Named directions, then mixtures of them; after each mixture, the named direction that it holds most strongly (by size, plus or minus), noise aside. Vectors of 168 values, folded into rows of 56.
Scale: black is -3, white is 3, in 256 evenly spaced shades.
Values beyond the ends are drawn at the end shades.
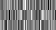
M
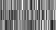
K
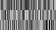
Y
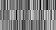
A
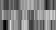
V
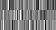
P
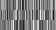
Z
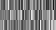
A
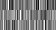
P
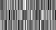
M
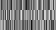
Y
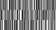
P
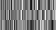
K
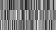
Y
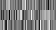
M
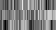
V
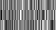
K
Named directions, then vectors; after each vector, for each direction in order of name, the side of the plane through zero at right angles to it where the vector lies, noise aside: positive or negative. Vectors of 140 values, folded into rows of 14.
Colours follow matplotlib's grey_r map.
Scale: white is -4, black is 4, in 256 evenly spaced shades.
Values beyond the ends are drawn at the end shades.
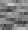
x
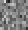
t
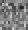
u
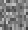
positive, positive, positive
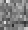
negative, negative, positive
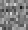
positive, positive, positive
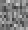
negative, positive, positive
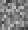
positive, negative, negative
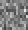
positive, positive, positive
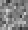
positive, negative, negative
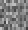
positive, positive, positive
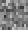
negative, positive, positive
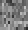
positive, positive, negative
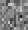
positive, negative, positive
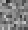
positive, negative, negative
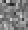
negative, positive, negative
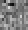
negative, positive, negative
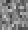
positive, negative, negative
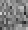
negative, negative, positive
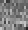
positive, positive, negative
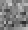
negative, negative, positive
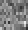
positive, positive, negative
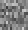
positive, positive, positive
